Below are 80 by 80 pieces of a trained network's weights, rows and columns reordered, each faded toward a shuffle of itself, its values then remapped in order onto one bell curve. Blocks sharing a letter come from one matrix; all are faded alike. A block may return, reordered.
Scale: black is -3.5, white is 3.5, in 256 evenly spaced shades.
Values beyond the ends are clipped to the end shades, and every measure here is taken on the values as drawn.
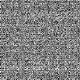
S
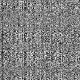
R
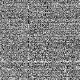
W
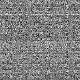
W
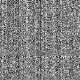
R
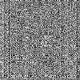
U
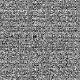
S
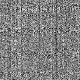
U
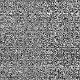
W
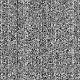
U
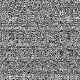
S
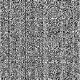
R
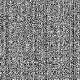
R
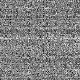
W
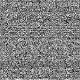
S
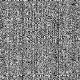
R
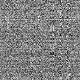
S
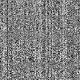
R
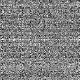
W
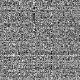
S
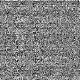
W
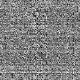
W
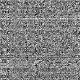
W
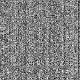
R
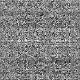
S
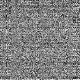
S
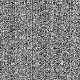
U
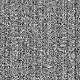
R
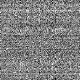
S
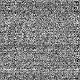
S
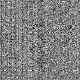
R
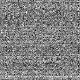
W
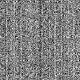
R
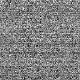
S
